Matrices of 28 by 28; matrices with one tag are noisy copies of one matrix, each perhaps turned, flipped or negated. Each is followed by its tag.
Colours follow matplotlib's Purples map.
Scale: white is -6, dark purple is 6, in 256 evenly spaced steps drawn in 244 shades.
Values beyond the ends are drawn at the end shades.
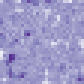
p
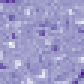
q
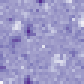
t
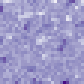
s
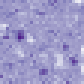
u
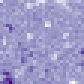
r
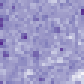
r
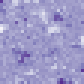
t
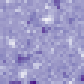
u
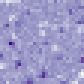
q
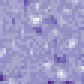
u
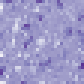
s
